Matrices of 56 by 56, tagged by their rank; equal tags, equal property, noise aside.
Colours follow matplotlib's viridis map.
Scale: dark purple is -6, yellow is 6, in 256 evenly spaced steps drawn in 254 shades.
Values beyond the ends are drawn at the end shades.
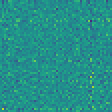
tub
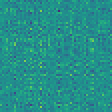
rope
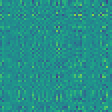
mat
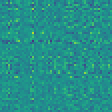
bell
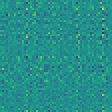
bell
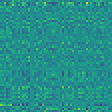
mat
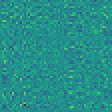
rope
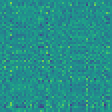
rope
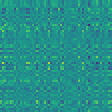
mat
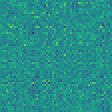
tub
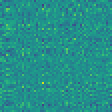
rope
